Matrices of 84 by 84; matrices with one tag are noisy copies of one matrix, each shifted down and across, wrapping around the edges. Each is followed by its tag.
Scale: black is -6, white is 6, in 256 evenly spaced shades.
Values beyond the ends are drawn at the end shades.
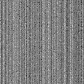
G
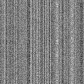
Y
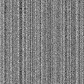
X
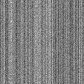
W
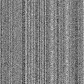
Y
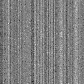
Y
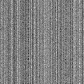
G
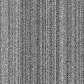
W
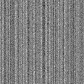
X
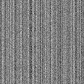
X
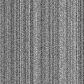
W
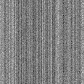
W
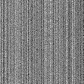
G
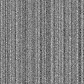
X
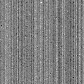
G
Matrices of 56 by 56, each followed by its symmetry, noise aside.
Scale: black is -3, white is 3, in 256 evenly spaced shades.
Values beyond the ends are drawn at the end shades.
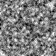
symmetric across the other diagonal.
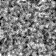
antisymmetric.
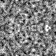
mirrored top to bottom.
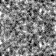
mirrored top to bottom.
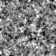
antisymmetric.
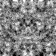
mirrored left to right.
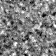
antisymmetric.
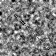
symmetric.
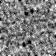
same after a half turn.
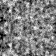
mirrored top to bottom.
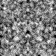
mirrored left to right.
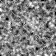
symmetric across the other diagonal.
